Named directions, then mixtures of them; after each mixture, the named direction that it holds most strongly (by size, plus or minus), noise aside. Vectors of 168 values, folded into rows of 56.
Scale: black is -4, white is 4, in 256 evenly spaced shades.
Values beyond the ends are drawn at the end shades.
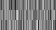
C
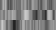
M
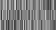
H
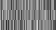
H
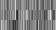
C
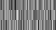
C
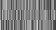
H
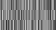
H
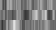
M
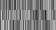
H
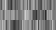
M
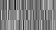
H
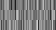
C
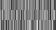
C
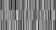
C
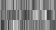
M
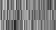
H
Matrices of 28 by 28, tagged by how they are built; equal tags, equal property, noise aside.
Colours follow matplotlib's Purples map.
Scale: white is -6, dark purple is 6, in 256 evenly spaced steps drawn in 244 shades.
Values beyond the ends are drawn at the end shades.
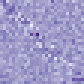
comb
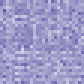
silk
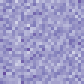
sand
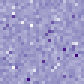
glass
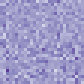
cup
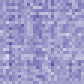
silk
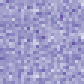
sand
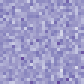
sand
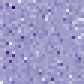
glass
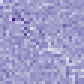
comb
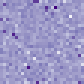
glass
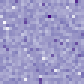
glass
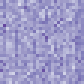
silk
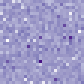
glass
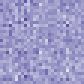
cup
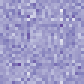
cup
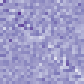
comb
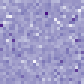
glass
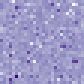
glass
